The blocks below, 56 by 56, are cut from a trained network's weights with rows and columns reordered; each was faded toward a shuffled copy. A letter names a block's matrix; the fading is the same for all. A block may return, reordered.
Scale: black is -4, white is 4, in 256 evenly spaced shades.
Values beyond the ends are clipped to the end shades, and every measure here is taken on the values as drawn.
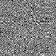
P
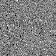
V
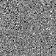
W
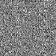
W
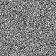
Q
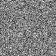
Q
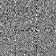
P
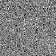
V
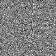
V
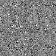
W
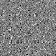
W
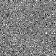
W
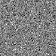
V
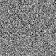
Q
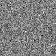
Q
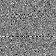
P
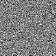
W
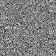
V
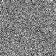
Q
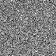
Q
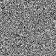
Q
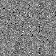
V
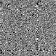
P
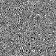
W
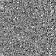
W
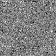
V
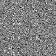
W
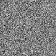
Q
